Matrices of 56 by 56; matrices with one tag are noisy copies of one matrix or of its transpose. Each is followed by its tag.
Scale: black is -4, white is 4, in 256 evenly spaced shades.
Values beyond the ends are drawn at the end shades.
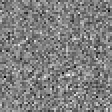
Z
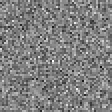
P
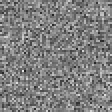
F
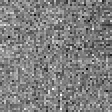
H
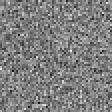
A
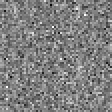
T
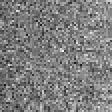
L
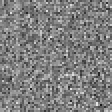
Z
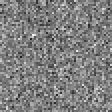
T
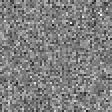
F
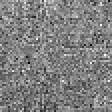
H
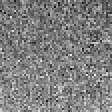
L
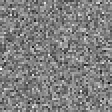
A
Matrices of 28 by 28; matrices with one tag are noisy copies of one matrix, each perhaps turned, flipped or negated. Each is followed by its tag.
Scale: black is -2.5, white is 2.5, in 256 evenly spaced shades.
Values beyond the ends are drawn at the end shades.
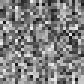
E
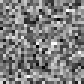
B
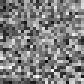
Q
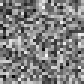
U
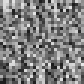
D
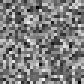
B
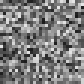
Q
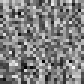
D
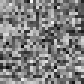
Q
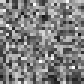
Q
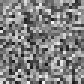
B
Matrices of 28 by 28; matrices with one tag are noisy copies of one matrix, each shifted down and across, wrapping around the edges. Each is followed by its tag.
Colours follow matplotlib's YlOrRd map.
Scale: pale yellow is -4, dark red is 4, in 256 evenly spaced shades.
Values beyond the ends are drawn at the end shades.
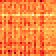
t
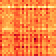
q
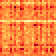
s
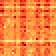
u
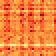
u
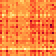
q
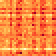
u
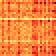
q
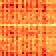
t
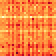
t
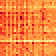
q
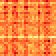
u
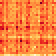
s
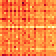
q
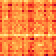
u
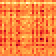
t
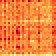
q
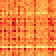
q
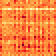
t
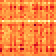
s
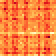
u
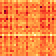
q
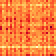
t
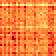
q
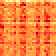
u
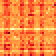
u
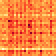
q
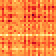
t
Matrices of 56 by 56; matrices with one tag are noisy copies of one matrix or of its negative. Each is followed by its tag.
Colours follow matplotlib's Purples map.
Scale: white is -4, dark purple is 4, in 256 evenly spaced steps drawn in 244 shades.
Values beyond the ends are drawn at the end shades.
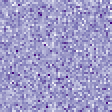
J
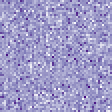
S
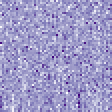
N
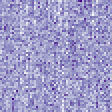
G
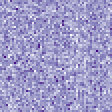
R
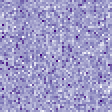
S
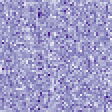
J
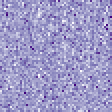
J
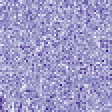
N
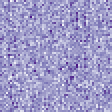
R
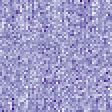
G
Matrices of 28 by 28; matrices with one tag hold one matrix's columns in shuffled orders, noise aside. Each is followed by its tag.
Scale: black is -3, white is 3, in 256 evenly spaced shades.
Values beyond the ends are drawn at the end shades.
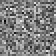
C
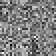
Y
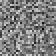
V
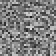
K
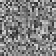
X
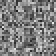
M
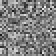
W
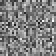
M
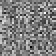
C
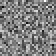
V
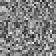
X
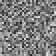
K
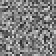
V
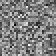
K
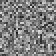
V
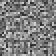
K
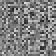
C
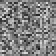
C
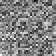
K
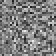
V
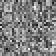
M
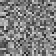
K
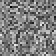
V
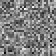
W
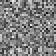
W
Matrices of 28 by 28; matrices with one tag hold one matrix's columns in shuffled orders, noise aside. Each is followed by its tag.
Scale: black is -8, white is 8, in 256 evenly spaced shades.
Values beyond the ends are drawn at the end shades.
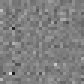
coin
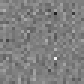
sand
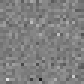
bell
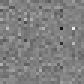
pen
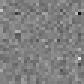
sand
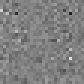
sand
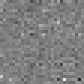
bell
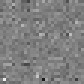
bell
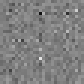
sand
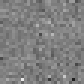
bell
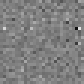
pen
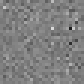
pen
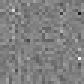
sand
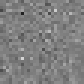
sand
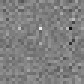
pen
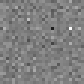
pen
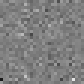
bell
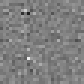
sand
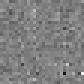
coin
